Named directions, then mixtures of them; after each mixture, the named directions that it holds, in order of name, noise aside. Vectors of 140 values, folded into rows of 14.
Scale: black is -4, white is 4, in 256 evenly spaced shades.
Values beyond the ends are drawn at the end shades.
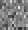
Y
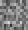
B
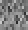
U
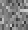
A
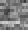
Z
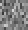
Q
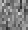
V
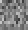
A, B, U.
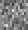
A, Q.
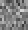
A, B.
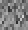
U.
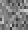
A.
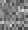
A, Y, Z.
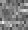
A, Z.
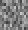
B, Q, Y.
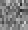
A, B.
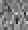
Q, U.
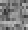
Z.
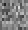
Q, Y, Z.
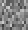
A, V.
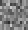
B.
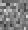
B, V, Z.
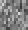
V.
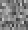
A, Q, Z.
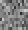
A, Q, Y.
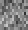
A, Q, U.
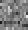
U, Z.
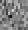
Q, Y.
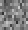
B, Q, U.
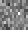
B, V.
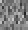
U, V.
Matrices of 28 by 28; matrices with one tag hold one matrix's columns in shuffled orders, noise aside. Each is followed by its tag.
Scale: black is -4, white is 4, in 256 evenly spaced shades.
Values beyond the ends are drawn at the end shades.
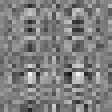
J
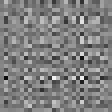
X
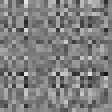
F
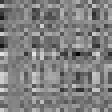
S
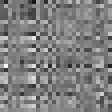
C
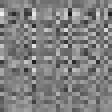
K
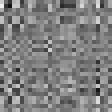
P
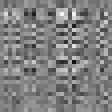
K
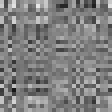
P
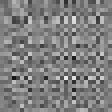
X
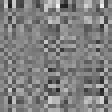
P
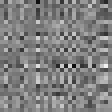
C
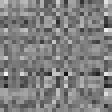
F
